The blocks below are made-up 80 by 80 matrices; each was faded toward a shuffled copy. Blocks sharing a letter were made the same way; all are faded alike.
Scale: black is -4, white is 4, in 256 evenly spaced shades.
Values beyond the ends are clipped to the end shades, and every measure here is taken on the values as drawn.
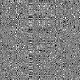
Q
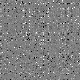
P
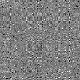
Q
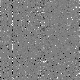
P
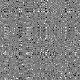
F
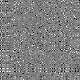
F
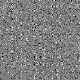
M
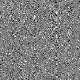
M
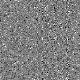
M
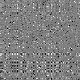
F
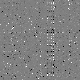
P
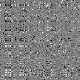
F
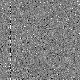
M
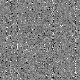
M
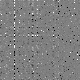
P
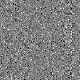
M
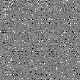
P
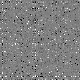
P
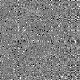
Q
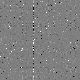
P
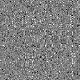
M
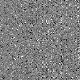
M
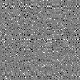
F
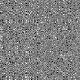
Q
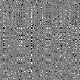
F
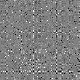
F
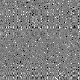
F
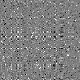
F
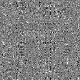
M
